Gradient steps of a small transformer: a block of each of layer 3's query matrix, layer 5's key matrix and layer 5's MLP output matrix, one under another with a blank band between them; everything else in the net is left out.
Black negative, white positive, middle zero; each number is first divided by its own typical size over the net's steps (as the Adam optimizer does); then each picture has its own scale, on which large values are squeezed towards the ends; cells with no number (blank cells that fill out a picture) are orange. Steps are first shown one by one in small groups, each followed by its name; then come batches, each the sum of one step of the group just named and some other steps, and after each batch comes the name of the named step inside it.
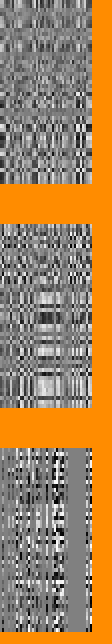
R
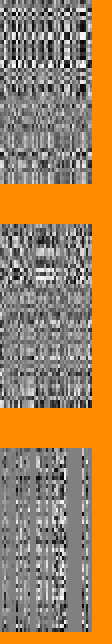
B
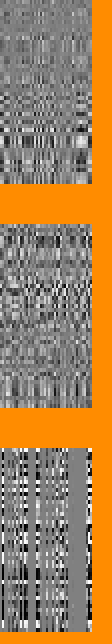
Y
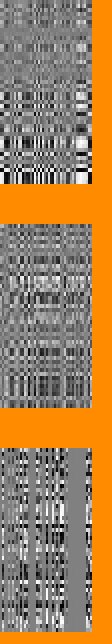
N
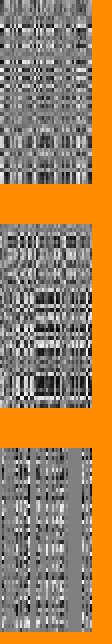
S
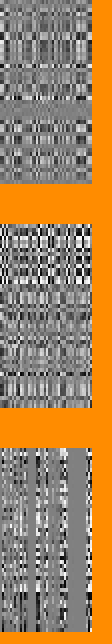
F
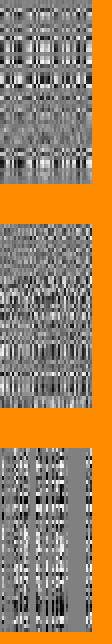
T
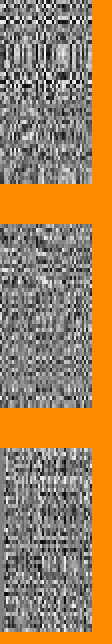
R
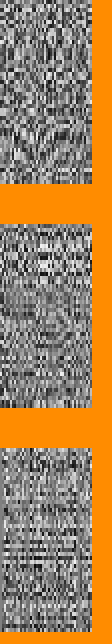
F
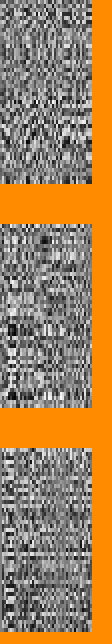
Y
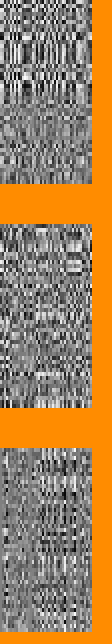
N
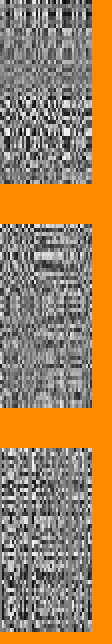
Y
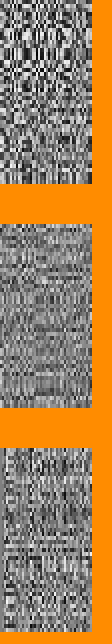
S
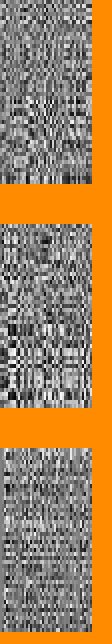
R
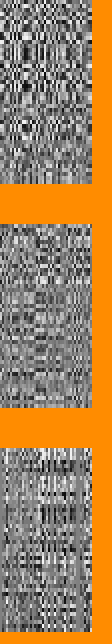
F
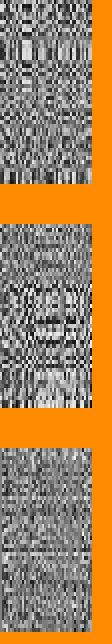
Y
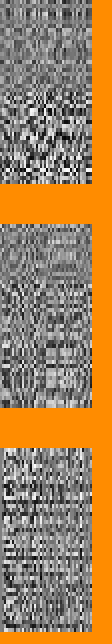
T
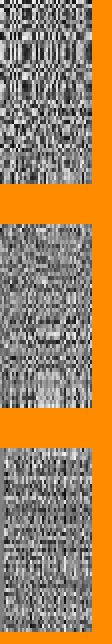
R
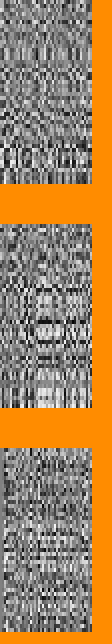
R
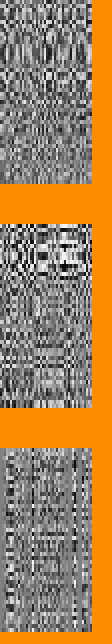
R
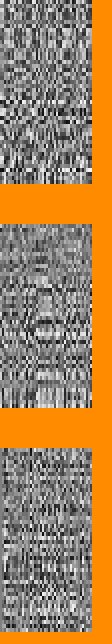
N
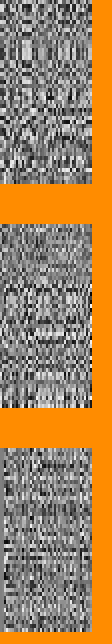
B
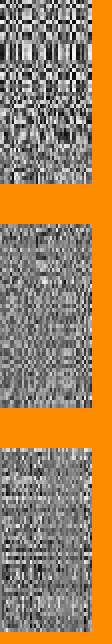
Y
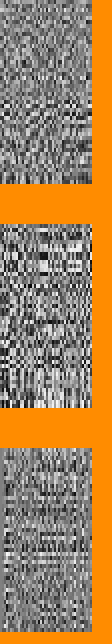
R
